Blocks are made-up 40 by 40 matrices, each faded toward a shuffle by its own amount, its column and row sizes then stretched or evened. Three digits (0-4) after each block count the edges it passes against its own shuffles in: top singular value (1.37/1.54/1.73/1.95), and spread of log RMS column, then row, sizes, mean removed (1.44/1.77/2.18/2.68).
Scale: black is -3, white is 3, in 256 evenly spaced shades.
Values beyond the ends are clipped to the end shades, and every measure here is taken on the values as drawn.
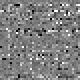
0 0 4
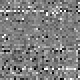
3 1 4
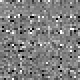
1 2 3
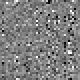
0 3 0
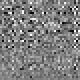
4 2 4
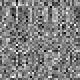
4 0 0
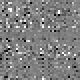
1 2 4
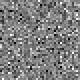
1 1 1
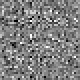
3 2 2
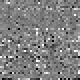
1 0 3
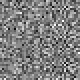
4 1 0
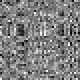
4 1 1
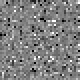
1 2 1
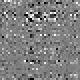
3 2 4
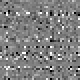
3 2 4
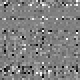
1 2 4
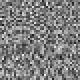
4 0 0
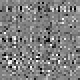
4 0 3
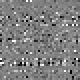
2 0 4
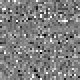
1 0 2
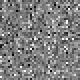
1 1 0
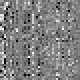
4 4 0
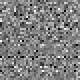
3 0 3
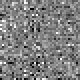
2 2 2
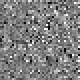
2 1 2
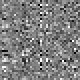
3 2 1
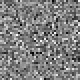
0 1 1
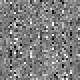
1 4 0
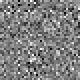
3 1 0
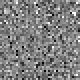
0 1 1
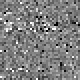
0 0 2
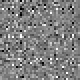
2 2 2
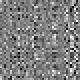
4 4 0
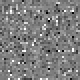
1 1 1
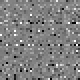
1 1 3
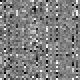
3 4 0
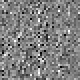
2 3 0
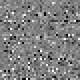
1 0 3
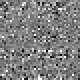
2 2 3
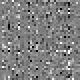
2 3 1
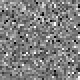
1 1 0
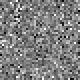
0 1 0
